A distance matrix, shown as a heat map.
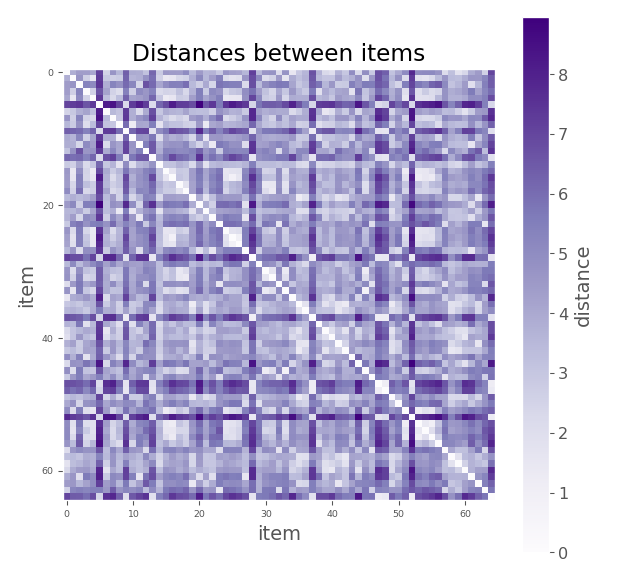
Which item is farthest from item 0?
52
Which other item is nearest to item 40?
60
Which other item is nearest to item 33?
45
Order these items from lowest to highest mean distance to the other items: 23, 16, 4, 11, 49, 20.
49, 4, 16, 11, 23, 20
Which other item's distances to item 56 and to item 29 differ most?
50
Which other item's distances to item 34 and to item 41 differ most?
62
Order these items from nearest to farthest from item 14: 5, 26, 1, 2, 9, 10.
10, 1, 26, 2, 9, 5
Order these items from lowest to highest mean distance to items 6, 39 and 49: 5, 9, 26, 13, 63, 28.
26, 63, 13, 9, 28, 5
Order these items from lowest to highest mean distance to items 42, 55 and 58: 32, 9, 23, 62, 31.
31, 62, 32, 23, 9
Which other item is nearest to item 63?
23
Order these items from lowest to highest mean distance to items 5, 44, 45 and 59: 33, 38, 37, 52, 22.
33, 22, 38, 37, 52
